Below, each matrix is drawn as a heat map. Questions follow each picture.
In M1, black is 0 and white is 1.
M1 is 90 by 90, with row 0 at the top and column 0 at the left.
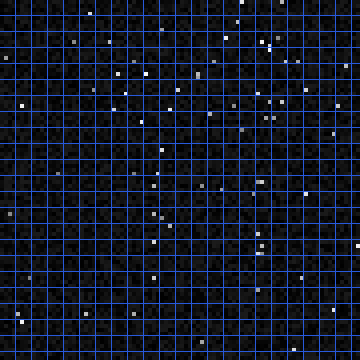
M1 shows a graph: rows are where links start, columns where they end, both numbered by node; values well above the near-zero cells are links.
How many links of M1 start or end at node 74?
1
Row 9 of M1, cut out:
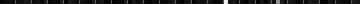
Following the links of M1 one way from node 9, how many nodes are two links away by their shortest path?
4
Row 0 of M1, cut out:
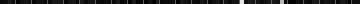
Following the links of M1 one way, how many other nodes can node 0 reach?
3
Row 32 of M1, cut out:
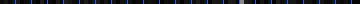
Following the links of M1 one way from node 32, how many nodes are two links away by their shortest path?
1
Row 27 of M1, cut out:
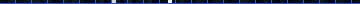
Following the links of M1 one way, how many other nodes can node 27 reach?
3
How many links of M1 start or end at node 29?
3
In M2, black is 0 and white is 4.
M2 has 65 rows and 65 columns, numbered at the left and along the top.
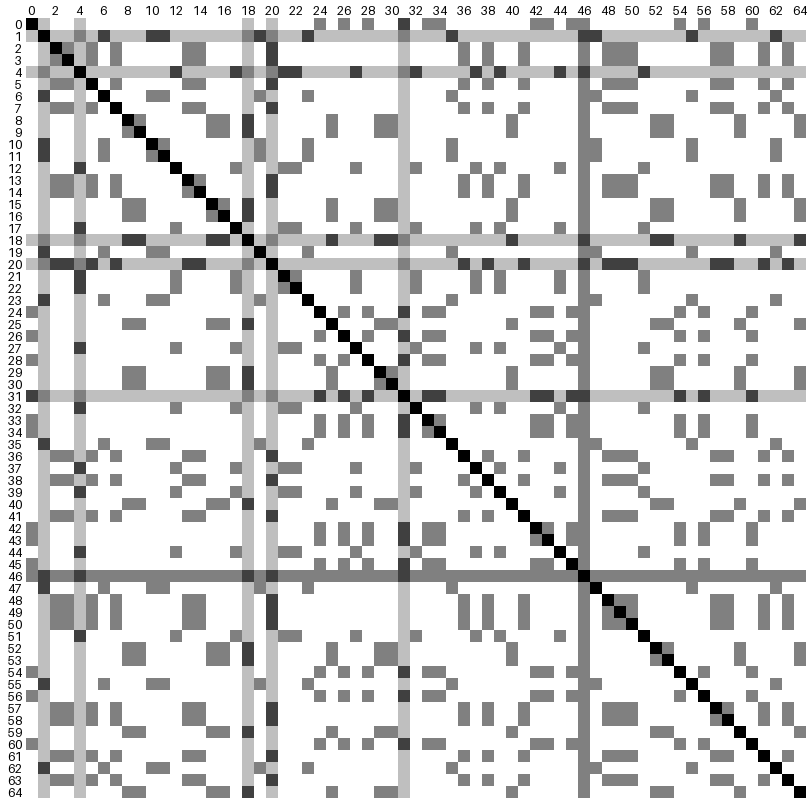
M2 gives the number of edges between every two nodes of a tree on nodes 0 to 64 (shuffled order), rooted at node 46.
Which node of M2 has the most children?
20
